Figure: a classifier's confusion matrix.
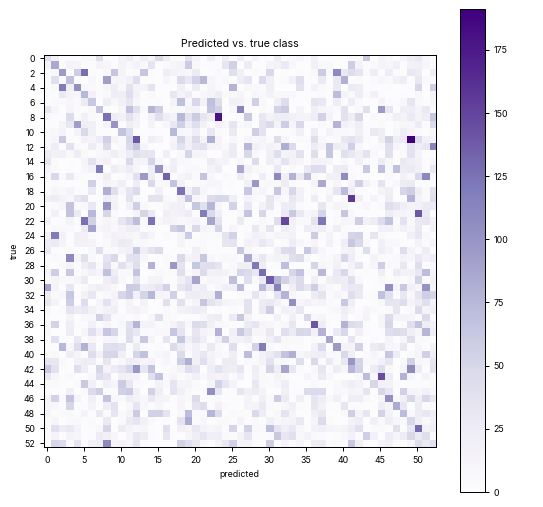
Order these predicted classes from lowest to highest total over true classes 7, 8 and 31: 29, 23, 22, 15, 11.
22, 29, 15, 11, 23
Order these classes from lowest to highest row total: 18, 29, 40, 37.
18, 40, 29, 37
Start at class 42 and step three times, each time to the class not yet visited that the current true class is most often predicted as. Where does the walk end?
41
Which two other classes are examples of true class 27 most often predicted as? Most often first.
3, 21
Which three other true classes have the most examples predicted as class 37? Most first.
22, 17, 29
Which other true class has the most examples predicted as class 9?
2
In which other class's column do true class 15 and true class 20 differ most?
7
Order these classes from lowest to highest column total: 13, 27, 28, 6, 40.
13, 28, 6, 27, 40
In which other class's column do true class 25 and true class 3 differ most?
8
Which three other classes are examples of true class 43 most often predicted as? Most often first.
45, 48, 15
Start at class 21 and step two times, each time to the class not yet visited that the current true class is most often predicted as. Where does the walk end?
30
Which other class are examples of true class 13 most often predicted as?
38
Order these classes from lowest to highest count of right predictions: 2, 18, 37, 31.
37, 2, 31, 18
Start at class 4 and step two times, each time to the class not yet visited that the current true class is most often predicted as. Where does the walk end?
5
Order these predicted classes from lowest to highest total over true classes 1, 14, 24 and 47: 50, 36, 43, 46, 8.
43, 46, 8, 50, 36
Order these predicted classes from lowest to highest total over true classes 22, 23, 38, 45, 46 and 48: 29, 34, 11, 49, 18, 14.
34, 29, 49, 18, 11, 14
